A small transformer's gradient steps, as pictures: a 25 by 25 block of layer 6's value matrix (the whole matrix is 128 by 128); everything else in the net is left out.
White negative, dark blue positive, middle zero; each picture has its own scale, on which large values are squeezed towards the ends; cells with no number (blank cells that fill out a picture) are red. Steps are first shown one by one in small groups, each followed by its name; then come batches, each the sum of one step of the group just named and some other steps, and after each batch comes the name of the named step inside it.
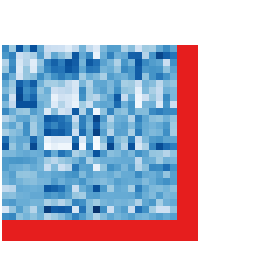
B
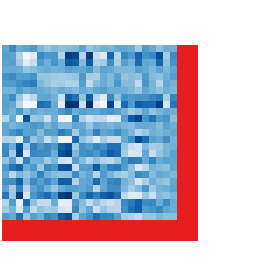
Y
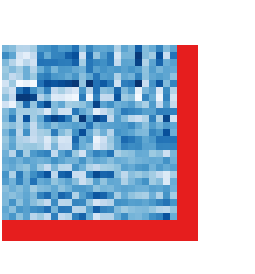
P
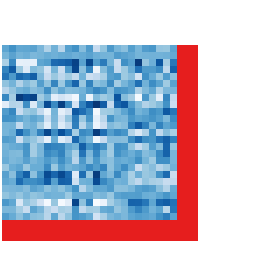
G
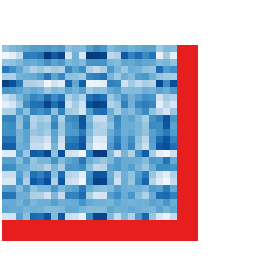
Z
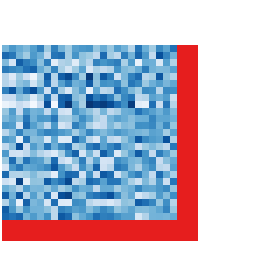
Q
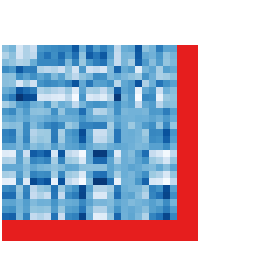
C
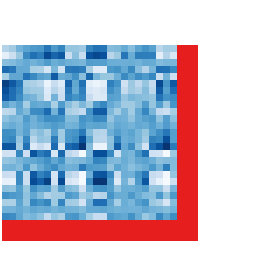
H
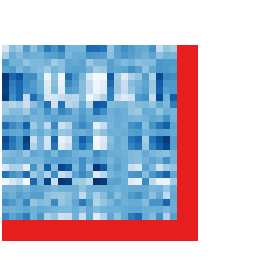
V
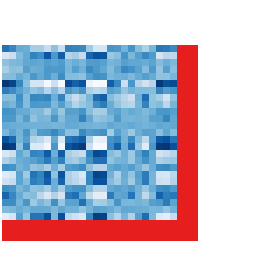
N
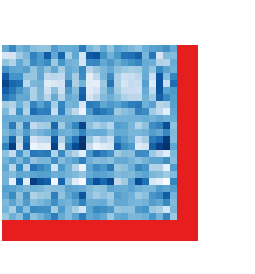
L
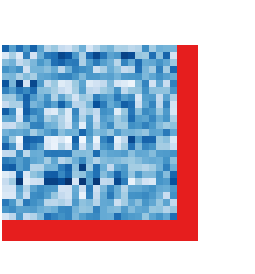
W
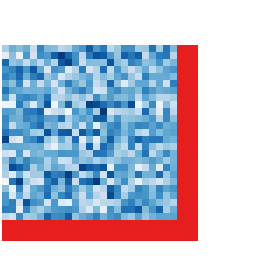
W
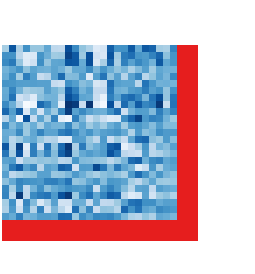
Y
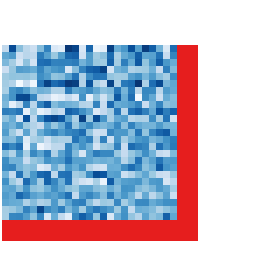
P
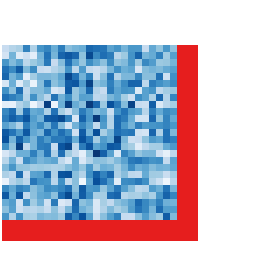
C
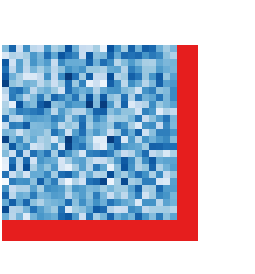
Z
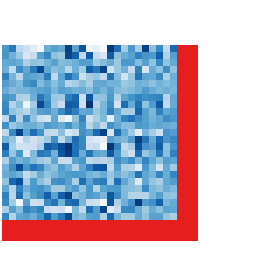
Y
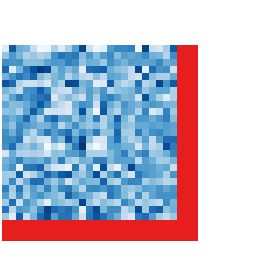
N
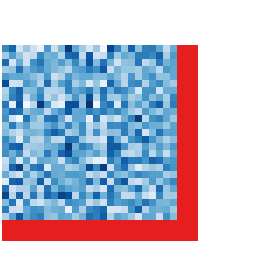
Y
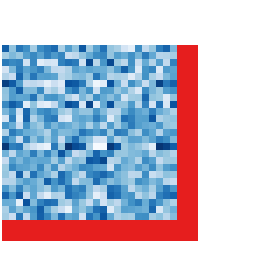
N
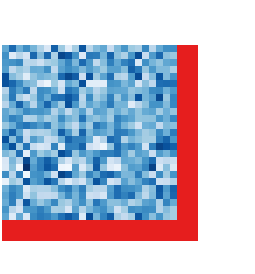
N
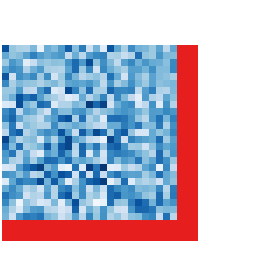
G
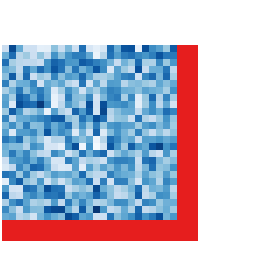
B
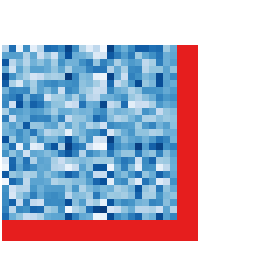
V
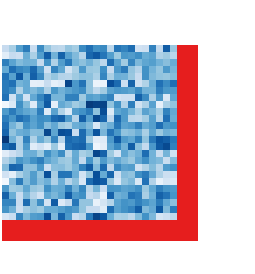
N
